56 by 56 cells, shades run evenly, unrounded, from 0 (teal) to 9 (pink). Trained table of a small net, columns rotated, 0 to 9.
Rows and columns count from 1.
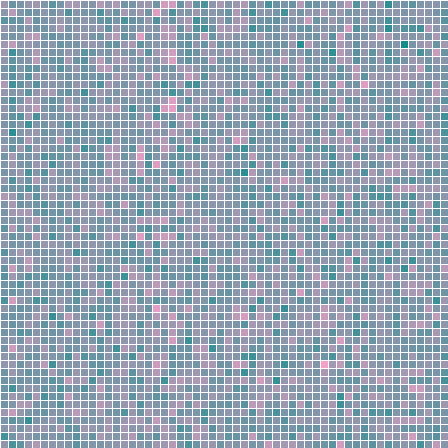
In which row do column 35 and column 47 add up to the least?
52
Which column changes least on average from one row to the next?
8
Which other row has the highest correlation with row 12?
24
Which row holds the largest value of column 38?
37
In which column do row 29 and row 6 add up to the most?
2
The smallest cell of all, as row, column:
6, 51
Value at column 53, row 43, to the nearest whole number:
4
